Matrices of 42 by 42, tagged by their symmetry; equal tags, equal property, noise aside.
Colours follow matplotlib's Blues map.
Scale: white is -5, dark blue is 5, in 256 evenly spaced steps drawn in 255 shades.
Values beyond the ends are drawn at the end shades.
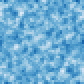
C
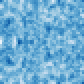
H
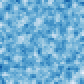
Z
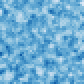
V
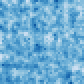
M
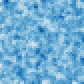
V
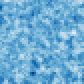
M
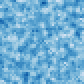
V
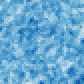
Z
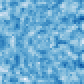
H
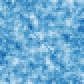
C
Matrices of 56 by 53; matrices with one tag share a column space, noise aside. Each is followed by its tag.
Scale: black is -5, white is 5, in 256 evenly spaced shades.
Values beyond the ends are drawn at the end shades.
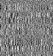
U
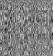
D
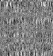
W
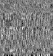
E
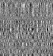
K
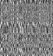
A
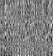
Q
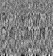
E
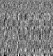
E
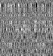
K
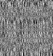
W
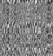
A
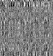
W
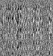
D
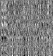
Q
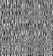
Q
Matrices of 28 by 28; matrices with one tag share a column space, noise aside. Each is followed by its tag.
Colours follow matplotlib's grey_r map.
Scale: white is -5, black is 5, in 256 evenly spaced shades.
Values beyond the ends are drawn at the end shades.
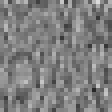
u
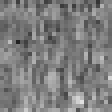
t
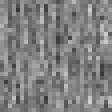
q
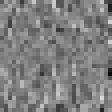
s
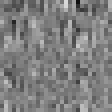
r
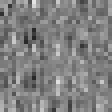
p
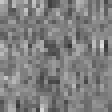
p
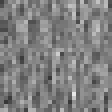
t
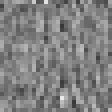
u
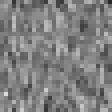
u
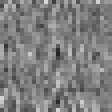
u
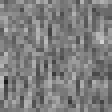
q
